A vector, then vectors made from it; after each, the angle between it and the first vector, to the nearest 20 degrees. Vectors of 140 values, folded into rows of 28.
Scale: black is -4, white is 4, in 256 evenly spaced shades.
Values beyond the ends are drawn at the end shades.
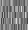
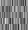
60 degrees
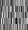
160 degrees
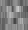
100 degrees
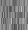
40 degrees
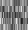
40 degrees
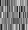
100 degrees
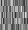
40 degrees
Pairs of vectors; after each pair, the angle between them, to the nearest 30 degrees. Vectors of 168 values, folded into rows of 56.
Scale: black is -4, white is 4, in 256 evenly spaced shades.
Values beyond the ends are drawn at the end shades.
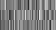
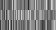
60 degrees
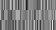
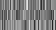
120 degrees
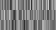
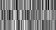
150 degrees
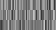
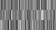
120 degrees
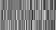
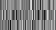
150 degrees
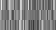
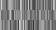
30 degrees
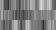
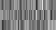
60 degrees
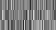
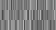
150 degrees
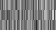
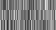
90 degrees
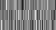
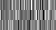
90 degrees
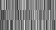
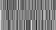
120 degrees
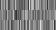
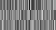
120 degrees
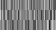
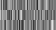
60 degrees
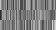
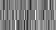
60 degrees
